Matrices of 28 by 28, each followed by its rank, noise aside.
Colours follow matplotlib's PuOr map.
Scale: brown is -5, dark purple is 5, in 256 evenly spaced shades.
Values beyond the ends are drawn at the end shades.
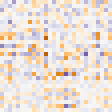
four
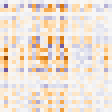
two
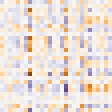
two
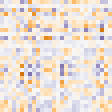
three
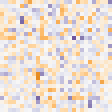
six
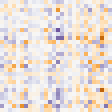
three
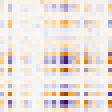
one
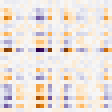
one
